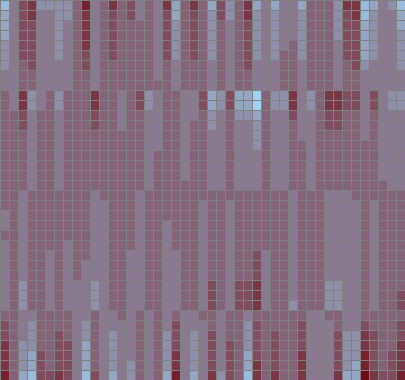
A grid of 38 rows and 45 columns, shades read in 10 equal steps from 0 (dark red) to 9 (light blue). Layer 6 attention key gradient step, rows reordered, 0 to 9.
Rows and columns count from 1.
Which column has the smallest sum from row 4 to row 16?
3
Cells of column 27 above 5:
3
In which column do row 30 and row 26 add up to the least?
29
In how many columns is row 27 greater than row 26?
1
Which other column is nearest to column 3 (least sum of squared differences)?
39
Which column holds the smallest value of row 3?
10
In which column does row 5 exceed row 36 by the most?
41
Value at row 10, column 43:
5
